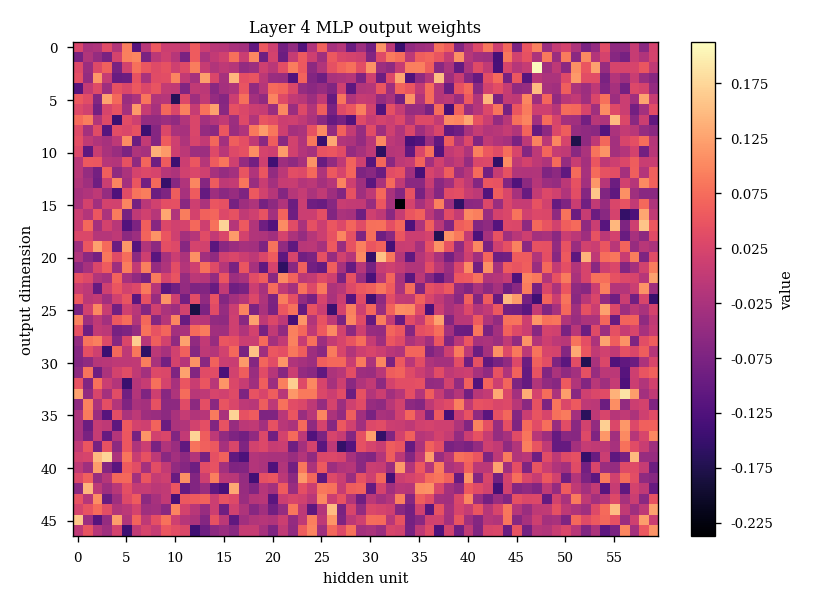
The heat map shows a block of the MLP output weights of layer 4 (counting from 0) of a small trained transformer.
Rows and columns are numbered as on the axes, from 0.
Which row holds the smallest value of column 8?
20
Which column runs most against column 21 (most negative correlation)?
5
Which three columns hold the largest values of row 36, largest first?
54, 56, 41
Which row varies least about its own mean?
34
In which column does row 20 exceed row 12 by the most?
31
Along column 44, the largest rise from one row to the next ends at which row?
24
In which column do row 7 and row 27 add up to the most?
55
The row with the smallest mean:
15
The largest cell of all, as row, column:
2, 47
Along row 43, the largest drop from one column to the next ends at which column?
3
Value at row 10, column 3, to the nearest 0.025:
-0.025
